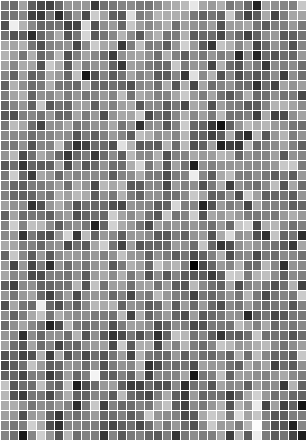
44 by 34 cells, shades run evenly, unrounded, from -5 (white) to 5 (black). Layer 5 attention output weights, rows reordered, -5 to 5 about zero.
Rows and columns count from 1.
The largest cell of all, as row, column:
27, 22
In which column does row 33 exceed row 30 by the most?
18
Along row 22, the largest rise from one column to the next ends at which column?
23
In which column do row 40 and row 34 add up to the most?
3
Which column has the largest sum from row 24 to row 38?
6
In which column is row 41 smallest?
29
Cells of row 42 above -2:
29
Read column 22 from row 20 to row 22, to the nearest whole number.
-3 0 -3
